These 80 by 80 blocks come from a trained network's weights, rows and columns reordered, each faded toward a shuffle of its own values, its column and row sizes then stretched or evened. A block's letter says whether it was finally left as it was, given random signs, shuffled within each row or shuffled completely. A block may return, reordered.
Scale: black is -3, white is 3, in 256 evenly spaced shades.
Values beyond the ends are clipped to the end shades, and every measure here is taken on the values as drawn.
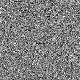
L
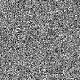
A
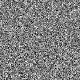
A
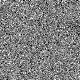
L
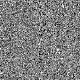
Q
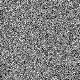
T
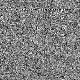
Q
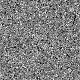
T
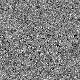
L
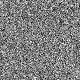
T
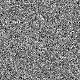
L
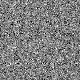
L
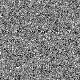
L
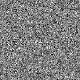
A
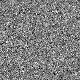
T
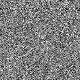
Q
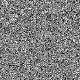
A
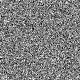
T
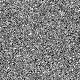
T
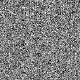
A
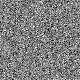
T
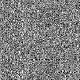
A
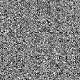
A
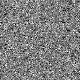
A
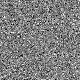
L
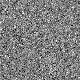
T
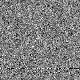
L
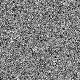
T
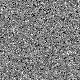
T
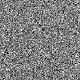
A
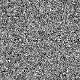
Q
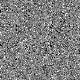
Q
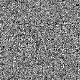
Q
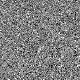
A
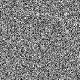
A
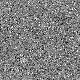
L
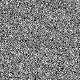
Q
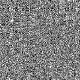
A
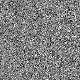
Q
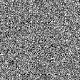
A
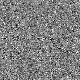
Q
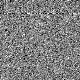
L
